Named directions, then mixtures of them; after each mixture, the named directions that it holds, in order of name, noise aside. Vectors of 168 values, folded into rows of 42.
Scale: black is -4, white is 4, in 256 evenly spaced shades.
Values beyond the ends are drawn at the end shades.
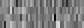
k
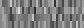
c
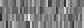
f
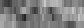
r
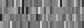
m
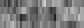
k, r.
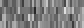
c, f, r.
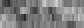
r.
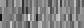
f, m.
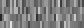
k, m.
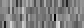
k.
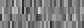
c, m.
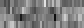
k, r.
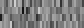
c, m.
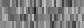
c, k, r.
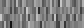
k, m.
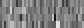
k.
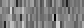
k.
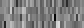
k.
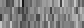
k, m, r.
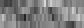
r.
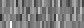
k, m.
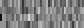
c, f, m.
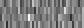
c, f.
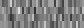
c.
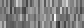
k.
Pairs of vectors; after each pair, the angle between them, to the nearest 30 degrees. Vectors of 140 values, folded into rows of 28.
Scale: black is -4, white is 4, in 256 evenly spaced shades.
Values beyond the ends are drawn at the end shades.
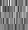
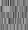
150 degrees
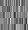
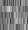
150 degrees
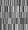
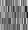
120 degrees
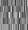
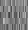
150 degrees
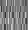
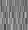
30 degrees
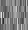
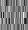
120 degrees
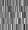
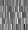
30 degrees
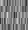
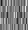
150 degrees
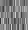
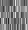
30 degrees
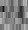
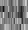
30 degrees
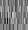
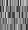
120 degrees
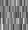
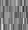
30 degrees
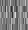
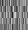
30 degrees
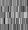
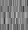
30 degrees
